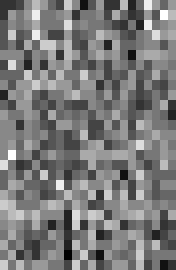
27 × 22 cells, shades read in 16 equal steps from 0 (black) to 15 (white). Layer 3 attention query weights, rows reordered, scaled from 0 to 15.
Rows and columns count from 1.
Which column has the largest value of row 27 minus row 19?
1
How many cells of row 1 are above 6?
10
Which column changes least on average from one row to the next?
22
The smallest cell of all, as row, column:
26, 9
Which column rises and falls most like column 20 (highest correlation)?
13
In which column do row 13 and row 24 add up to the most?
18
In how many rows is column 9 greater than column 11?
11
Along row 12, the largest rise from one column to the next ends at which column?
7
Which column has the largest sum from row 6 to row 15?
4
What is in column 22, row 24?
6
